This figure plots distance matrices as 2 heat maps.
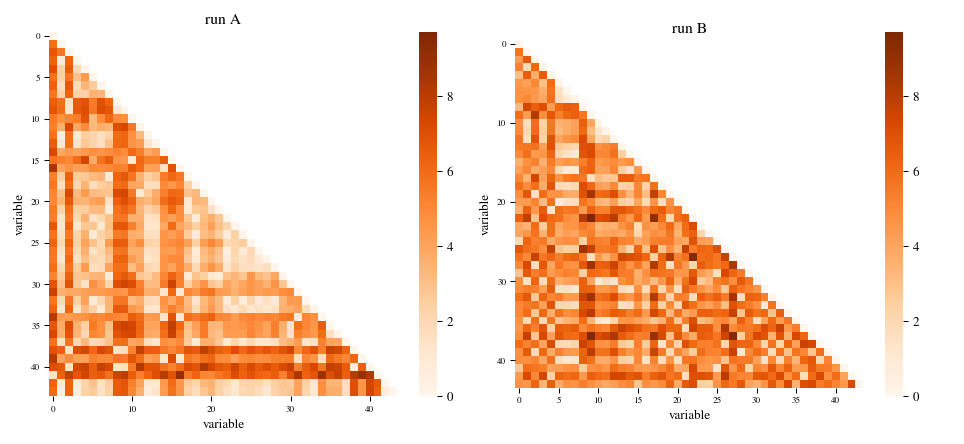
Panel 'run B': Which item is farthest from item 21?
26
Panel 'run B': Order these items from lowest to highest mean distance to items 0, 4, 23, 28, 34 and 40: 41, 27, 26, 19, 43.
19, 41, 43, 26, 27
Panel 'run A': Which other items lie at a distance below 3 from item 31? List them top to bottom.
14, 16, 34, 39
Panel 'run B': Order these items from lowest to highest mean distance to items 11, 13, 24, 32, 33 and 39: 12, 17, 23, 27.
23, 12, 17, 27
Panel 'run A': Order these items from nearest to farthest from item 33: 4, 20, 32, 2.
32, 4, 20, 2
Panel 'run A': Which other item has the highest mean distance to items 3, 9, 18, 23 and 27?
41
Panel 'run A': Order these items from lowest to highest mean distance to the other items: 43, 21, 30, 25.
43, 21, 25, 30
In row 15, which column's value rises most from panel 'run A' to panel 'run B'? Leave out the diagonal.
10
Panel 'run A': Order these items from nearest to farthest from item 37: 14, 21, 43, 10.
43, 21, 10, 14
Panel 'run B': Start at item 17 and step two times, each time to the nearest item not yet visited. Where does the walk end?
27
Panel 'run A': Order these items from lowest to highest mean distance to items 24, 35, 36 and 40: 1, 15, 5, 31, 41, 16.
1, 5, 31, 16, 15, 41
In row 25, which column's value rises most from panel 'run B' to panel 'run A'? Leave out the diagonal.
41
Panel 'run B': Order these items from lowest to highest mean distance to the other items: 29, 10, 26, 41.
10, 41, 29, 26
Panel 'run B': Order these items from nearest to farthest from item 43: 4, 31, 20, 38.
20, 31, 38, 4
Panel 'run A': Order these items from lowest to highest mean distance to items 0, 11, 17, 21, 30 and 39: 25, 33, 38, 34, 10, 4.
4, 33, 25, 34, 10, 38
